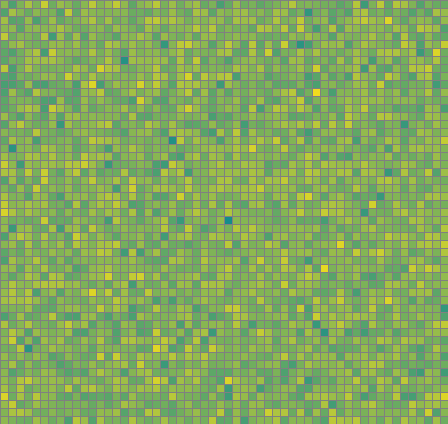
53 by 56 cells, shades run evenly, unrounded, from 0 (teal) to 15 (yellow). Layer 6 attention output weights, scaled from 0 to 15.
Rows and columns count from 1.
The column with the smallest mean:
8
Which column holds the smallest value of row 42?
41
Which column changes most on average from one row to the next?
40
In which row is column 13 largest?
9
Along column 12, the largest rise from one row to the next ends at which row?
37
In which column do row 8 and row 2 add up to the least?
39
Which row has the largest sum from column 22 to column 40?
24
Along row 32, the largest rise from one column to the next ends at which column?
17
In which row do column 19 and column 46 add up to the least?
42
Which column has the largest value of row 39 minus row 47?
29
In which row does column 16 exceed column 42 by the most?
51
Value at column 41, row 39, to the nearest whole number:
9
